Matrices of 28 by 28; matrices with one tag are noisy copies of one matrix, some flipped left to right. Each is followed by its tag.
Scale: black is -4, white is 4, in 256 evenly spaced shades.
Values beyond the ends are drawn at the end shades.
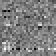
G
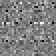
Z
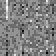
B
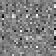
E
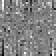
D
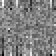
D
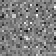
E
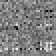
G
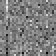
B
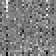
B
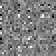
E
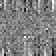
D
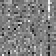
B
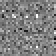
E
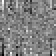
D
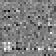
G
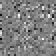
E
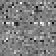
Z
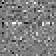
Z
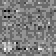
G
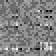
G
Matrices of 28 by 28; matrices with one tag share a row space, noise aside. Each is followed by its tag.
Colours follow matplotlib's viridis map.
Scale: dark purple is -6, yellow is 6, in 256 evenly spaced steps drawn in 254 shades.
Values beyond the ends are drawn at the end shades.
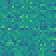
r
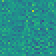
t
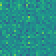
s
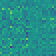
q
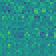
t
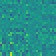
q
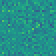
t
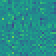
r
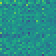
s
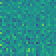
s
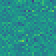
t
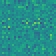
t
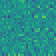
t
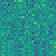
t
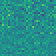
t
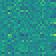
r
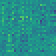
r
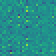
q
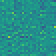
r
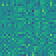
t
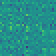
q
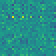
r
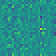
r
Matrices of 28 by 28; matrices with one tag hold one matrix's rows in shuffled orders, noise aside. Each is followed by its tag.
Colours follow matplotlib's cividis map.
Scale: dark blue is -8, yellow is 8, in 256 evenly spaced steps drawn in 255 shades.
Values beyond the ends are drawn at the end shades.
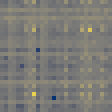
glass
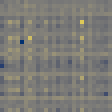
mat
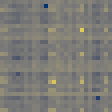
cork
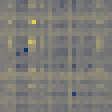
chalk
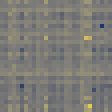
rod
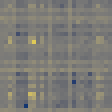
chalk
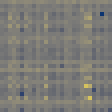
rod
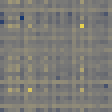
mat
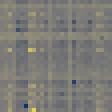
chalk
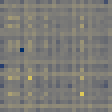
mat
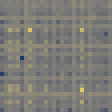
mat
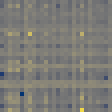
mat
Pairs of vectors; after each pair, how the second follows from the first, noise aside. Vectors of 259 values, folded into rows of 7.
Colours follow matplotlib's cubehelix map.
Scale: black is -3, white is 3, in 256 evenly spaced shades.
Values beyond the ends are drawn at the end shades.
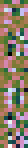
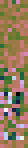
reversed, partly zeroed.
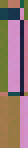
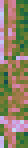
wrapped around, negated, shrunk.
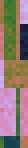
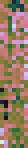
reversed, partly zeroed.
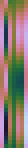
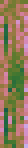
shrunk.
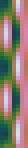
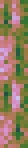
wrapped around, negated, shrunk.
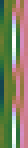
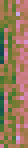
wrapped around, negated, shrunk.
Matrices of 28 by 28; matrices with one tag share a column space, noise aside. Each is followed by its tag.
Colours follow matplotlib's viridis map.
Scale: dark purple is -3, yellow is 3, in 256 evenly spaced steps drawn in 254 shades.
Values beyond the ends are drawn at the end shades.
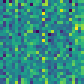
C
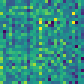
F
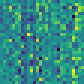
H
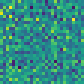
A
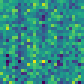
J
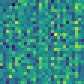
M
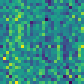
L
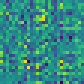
J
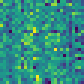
C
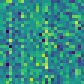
M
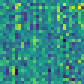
H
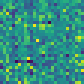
J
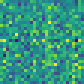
M
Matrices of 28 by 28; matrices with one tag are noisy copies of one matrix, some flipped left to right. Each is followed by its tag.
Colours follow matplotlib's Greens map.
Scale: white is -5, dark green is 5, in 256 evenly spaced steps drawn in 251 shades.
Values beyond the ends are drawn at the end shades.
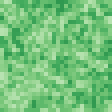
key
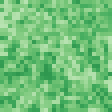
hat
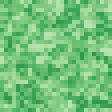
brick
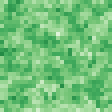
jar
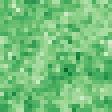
hat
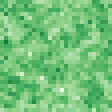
jar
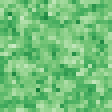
brick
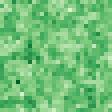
brick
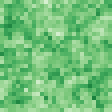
jar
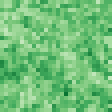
hat
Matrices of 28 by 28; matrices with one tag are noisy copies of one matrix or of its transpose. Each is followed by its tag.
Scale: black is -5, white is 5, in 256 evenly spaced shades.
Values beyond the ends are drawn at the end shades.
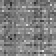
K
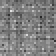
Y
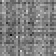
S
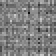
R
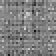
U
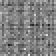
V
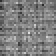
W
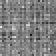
U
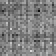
K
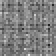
V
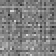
Y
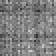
K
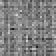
R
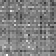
Y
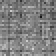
Y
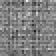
U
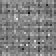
R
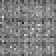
W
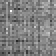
Y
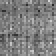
K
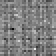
R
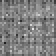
W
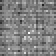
W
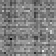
K
